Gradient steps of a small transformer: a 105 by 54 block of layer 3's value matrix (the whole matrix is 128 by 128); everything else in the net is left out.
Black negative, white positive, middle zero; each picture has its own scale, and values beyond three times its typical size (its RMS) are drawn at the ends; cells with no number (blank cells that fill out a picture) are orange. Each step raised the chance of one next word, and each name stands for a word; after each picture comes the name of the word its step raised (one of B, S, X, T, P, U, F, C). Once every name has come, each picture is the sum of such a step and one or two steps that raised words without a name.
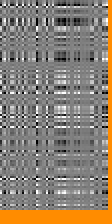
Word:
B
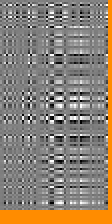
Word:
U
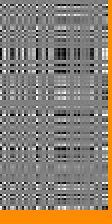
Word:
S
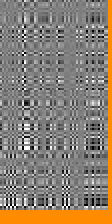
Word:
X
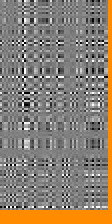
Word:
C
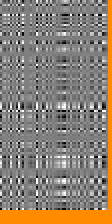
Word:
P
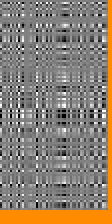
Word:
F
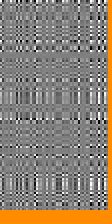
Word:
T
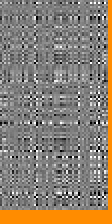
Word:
X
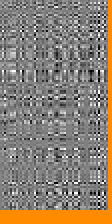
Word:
S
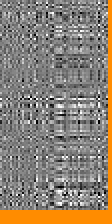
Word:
U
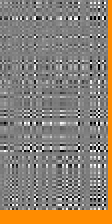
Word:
X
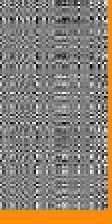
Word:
C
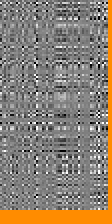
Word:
F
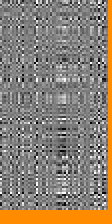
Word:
T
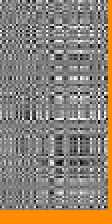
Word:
T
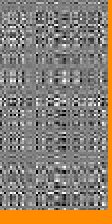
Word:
X
